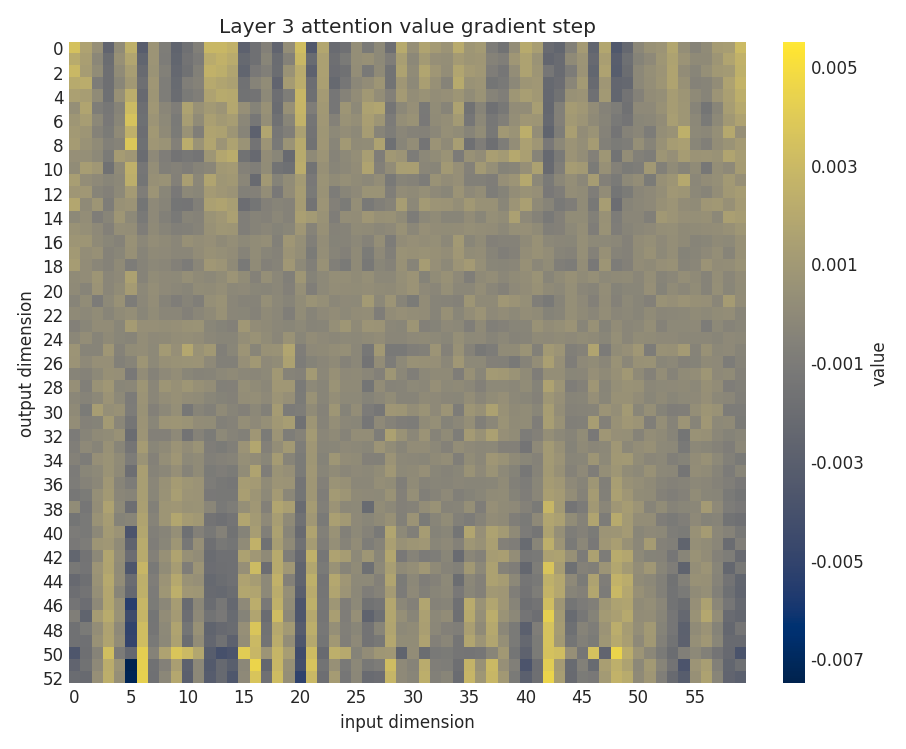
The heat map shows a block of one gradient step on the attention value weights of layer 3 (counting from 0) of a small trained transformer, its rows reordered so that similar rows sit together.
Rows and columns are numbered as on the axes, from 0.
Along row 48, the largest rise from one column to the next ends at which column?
6
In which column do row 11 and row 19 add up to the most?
5
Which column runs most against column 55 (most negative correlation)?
34
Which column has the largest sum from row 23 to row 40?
42
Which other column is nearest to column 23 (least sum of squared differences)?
43
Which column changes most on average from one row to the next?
10
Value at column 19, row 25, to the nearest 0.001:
0.002
